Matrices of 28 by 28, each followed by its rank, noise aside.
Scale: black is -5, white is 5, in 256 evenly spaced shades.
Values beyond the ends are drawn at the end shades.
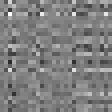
two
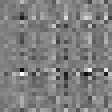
two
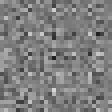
four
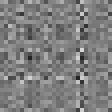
two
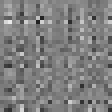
three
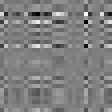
one
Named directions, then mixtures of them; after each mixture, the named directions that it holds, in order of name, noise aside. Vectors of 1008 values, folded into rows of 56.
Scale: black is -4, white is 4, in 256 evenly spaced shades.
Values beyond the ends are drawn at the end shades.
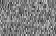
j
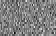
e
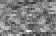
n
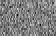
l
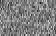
j.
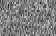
j.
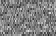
l, n.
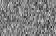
j.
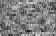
j, n.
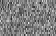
j.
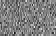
e.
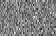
e.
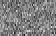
e, j, n.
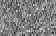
e, j, n.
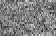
e, n.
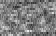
n.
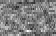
n.
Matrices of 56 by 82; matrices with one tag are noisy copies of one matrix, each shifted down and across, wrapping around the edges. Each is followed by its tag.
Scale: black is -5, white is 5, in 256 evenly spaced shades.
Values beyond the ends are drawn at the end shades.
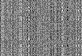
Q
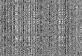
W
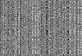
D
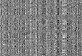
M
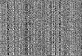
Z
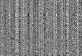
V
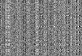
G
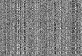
Z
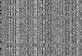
Q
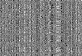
M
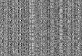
G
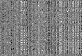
W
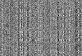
Z
